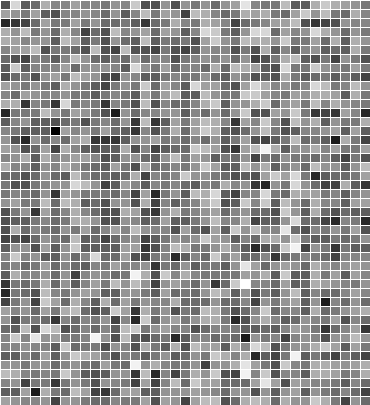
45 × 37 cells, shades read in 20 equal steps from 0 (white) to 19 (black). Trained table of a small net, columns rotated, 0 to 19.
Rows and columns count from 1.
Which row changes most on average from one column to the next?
42
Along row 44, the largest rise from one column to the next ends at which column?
4
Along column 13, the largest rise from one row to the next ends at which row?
7
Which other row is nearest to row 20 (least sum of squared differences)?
27
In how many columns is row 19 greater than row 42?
14
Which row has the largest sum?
16
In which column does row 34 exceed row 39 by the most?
33
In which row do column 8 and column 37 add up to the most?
37
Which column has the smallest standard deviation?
17
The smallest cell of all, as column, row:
25, 32
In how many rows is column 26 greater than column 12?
16
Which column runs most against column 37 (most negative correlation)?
9
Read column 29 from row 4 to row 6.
7 4 9
